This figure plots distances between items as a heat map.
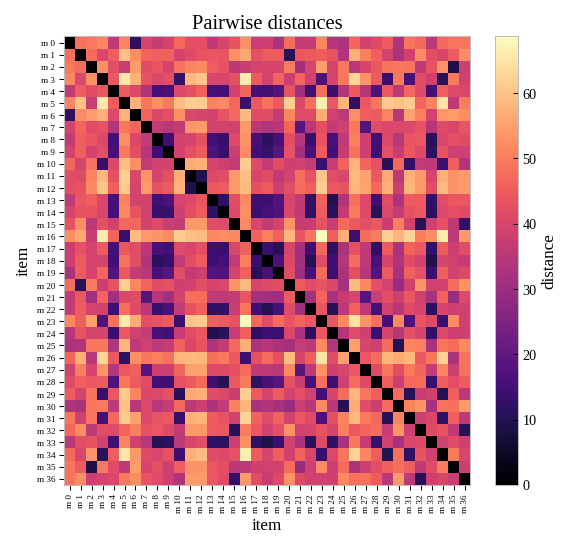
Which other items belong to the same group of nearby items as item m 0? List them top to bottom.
m 6
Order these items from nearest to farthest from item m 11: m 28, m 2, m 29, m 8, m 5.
m 8, m 28, m 2, m 29, m 5
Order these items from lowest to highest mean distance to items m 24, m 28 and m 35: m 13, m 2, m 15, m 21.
m 13, m 2, m 21, m 15
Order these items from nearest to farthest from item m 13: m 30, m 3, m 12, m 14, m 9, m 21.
m 14, m 9, m 30, m 21, m 3, m 12
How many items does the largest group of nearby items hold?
12
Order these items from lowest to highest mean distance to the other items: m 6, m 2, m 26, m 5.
m 2, m 6, m 26, m 5
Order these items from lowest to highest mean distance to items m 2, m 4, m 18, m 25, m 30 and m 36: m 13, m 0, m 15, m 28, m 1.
m 13, m 28, m 15, m 0, m 1
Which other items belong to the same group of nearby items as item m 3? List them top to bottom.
m 10, m 23, m 29, m 31, m 34
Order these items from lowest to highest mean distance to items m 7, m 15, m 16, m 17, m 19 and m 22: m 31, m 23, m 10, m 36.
m 36, m 10, m 31, m 23
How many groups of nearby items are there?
10
